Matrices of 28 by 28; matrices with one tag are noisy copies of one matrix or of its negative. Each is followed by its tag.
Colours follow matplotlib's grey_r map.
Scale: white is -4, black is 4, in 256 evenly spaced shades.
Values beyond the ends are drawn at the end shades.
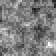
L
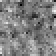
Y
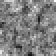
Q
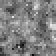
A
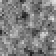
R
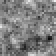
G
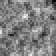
R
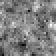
A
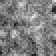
Y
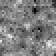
L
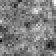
L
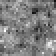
L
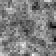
A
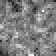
Q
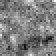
G
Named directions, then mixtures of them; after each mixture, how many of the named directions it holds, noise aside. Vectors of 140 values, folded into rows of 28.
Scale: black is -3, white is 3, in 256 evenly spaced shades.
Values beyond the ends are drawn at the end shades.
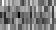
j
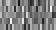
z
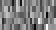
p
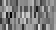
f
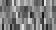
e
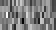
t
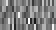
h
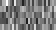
four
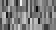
four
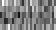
one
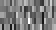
four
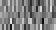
two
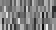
four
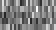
three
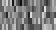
three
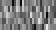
one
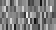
four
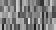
three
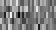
two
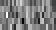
one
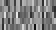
three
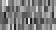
two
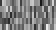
three
